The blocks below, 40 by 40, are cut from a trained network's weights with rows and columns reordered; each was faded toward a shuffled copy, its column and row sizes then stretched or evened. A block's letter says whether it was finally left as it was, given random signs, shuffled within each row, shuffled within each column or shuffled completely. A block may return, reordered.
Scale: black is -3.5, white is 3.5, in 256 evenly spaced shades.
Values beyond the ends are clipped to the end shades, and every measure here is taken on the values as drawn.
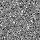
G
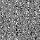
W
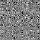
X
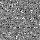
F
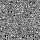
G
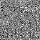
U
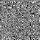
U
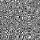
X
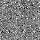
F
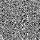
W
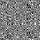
X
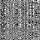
X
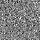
F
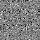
F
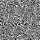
F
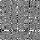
X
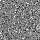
G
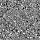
F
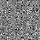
U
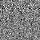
F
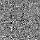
U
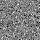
G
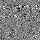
F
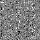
W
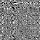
X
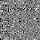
X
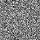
W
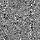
W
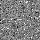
G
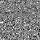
F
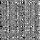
X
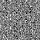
W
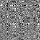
X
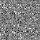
U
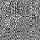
X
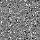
W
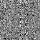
U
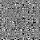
X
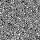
G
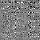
X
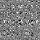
X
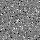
G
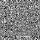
U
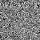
F
